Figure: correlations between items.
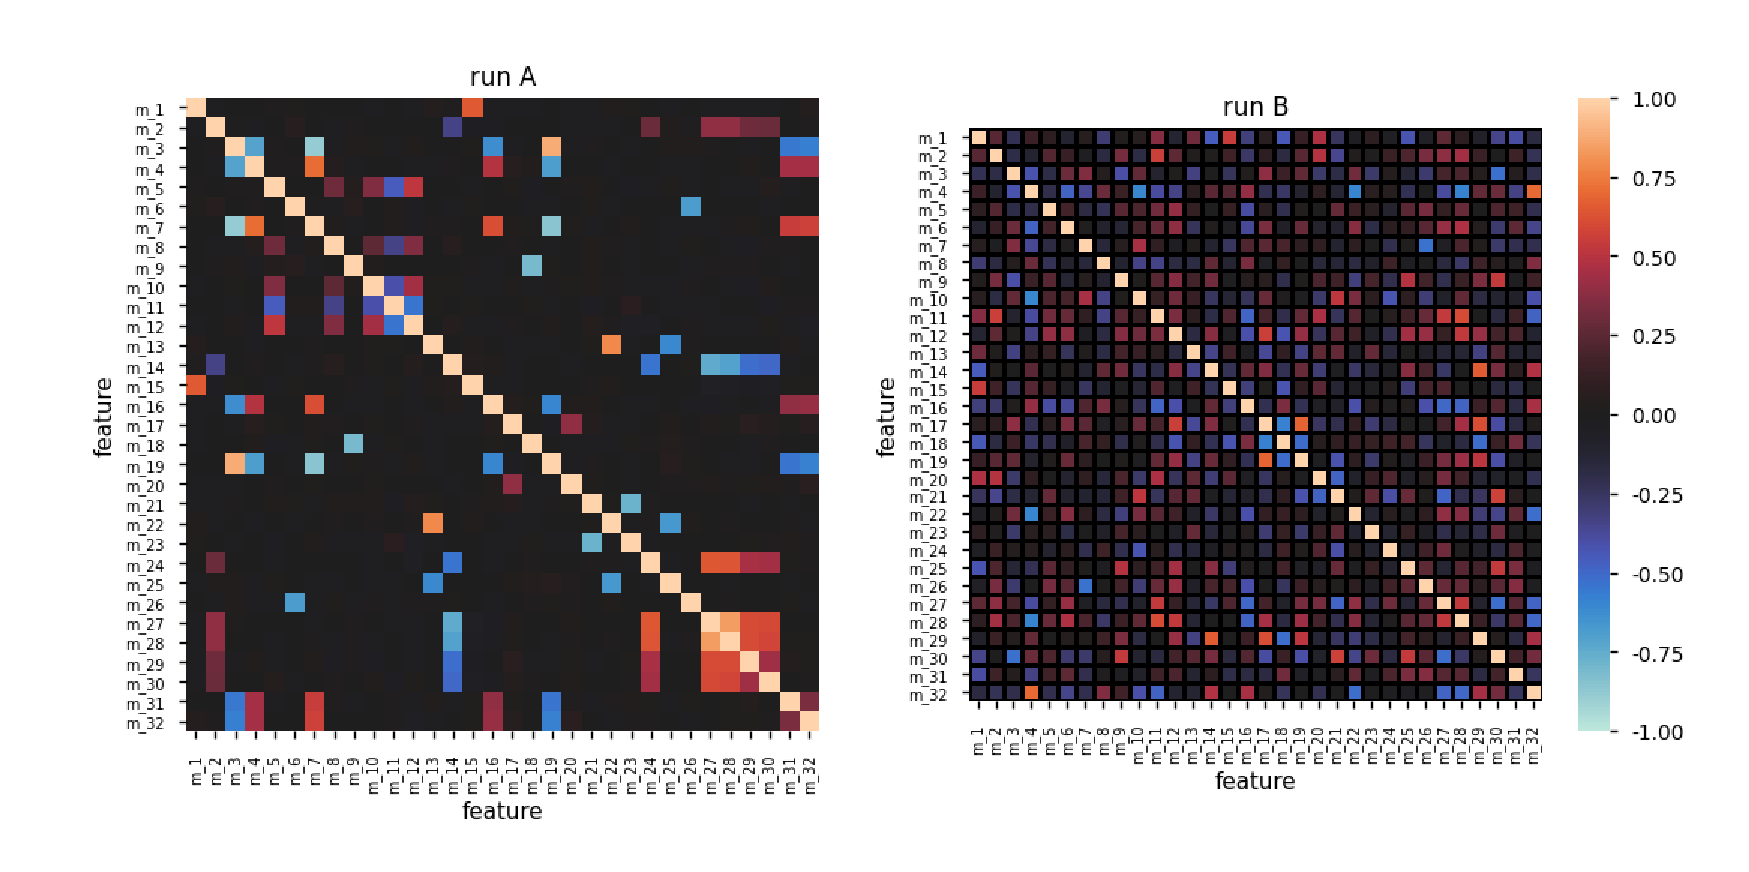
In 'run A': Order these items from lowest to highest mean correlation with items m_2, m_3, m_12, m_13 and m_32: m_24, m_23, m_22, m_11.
m_11, m_23, m_24, m_22
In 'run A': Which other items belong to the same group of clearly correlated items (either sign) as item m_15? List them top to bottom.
m_1
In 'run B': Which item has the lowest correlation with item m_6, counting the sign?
m_4
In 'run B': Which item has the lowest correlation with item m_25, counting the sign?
m_1
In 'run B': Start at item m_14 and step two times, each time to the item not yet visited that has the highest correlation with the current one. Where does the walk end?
m_17
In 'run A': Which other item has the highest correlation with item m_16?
m_7
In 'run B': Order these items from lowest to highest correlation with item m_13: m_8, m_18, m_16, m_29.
m_29, m_8, m_16, m_18
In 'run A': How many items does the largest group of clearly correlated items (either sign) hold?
7
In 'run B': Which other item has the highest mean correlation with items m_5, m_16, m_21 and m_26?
m_30
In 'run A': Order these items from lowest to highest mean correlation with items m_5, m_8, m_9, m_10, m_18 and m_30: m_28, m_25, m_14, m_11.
m_11, m_14, m_25, m_28
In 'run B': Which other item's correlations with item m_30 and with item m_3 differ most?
m_9
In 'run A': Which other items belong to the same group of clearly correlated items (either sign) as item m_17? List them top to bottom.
m_20
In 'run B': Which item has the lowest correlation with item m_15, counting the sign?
m_18
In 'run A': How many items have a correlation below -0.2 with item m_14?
6
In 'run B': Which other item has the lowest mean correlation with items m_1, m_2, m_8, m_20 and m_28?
m_21
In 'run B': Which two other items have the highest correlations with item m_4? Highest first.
m_32, m_16
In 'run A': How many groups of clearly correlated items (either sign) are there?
9
